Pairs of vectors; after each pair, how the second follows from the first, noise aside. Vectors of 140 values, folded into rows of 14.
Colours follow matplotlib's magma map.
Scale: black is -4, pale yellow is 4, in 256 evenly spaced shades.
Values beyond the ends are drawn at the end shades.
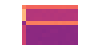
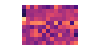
sign-scrambled.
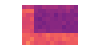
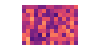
sign-scrambled.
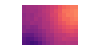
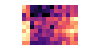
wrapped around, scaled up.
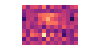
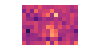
reversed, partly zeroed.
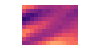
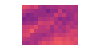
shrunk.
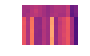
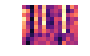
wrapped around, scaled up.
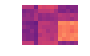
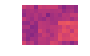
shrunk.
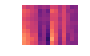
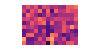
sign-scrambled.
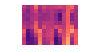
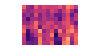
copied.
